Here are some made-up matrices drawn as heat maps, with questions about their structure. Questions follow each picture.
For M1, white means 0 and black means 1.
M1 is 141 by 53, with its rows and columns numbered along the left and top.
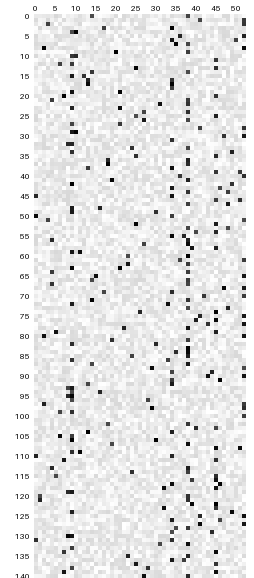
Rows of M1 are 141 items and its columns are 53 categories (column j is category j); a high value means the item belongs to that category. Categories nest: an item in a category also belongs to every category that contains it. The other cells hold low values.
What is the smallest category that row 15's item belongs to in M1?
12
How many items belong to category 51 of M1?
3
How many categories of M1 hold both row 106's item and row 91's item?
0
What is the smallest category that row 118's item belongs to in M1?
32
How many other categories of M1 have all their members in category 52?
9
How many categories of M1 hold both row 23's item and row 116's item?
0
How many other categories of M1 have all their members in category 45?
8
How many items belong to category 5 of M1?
2
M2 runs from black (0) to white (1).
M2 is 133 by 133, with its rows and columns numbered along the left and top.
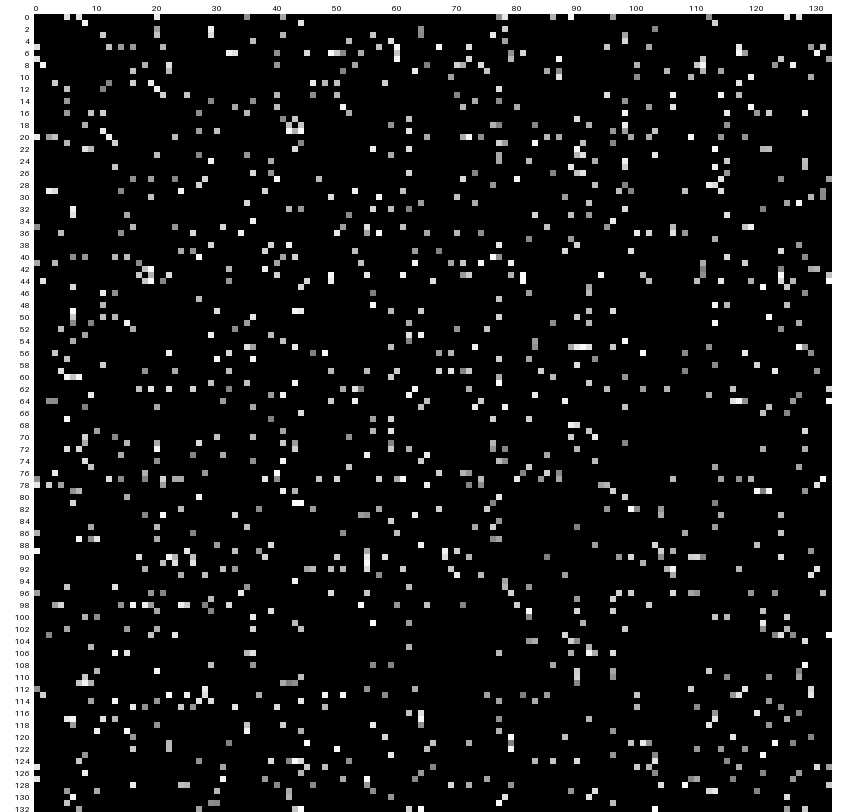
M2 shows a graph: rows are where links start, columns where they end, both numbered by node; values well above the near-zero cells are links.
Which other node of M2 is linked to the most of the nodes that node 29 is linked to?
node 77
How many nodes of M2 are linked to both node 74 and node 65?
5
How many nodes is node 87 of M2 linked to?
6
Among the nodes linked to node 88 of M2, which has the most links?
node 64
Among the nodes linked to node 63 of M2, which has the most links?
node 62
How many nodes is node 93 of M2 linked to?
8
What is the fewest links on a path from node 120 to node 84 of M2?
5
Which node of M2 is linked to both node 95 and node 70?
node 13
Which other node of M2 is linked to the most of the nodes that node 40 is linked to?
node 71
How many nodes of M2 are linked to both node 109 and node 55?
4
